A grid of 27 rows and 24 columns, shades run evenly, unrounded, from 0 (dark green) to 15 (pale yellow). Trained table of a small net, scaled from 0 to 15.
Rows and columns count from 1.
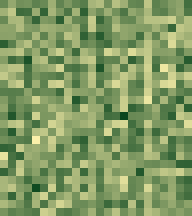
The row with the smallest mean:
8
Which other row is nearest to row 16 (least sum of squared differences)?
11
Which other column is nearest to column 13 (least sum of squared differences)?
4
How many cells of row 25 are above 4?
21
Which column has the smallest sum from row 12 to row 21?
2
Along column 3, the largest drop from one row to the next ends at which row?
20
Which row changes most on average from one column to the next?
9
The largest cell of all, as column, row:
5, 18
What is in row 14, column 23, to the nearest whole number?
10
